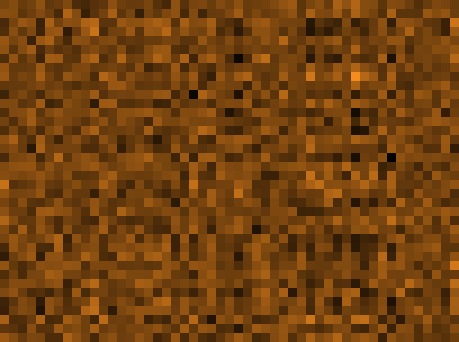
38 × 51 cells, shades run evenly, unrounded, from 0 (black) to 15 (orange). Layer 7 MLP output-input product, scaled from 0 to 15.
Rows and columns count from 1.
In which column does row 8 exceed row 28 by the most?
40
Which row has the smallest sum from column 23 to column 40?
4
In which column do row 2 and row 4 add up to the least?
16
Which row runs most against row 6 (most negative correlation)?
17
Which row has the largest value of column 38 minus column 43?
38
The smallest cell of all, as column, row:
44, 18
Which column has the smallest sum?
27
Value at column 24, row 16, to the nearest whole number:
4
